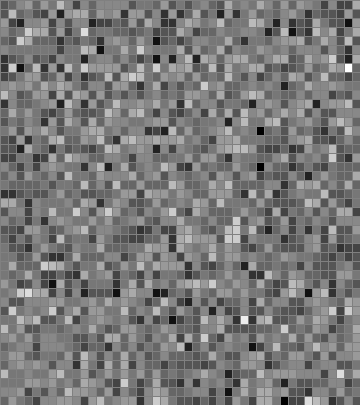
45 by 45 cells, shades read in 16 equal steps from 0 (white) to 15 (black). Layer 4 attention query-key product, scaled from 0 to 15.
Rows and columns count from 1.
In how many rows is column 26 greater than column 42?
16
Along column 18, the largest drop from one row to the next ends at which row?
8
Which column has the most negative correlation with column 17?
42
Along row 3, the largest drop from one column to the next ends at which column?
45
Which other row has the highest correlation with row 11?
3
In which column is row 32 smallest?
27
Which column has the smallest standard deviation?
19
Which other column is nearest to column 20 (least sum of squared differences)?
7
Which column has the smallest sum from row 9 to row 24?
15
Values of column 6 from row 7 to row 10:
9 12 10 5
